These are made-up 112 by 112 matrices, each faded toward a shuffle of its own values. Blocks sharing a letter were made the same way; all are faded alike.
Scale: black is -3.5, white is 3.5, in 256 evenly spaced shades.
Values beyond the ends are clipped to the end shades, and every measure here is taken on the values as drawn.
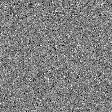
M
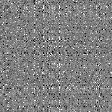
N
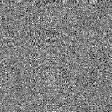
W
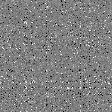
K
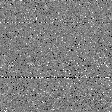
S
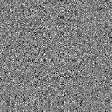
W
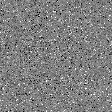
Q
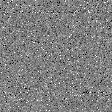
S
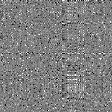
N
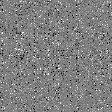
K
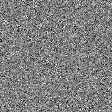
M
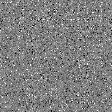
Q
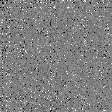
K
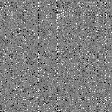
N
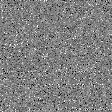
S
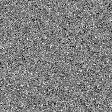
M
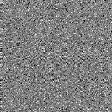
W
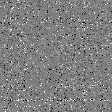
K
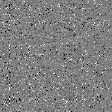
K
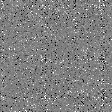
K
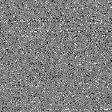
S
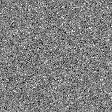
M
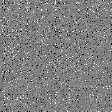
K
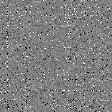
K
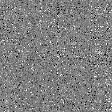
Q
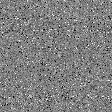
S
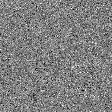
M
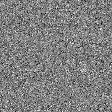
M
